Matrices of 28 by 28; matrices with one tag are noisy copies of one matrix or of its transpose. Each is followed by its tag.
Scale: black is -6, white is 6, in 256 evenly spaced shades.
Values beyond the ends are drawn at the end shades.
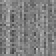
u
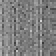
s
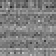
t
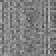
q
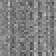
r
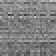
s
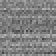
r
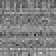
t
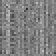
u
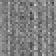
r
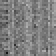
t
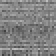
q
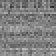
t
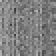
s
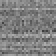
r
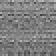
s
